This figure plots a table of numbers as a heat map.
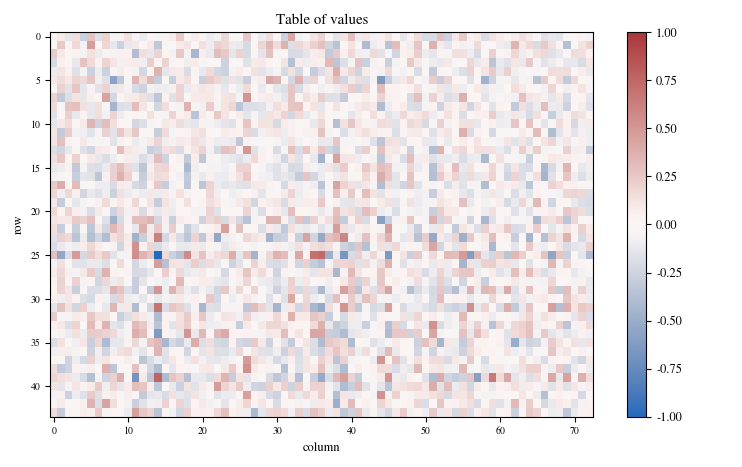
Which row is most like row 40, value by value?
43
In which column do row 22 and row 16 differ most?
12
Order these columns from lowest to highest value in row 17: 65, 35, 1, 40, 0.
35, 65, 40, 0, 1
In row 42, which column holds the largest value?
7
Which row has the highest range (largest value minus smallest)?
25
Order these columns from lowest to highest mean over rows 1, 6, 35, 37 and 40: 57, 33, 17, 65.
65, 17, 33, 57
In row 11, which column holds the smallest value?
67
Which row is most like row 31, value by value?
29
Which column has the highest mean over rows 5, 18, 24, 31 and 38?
11
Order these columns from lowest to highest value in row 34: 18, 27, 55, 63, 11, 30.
27, 30, 63, 55, 11, 18
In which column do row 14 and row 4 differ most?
58
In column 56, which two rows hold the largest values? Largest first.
31, 29
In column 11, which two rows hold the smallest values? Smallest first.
39, 23
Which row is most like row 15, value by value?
16
